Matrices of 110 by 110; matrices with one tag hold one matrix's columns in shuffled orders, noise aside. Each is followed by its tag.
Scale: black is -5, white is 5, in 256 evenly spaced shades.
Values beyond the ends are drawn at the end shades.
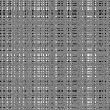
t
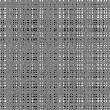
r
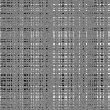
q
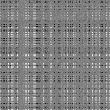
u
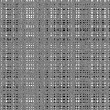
r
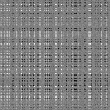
q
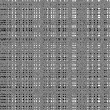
r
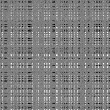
u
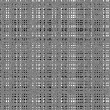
r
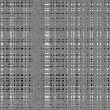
q
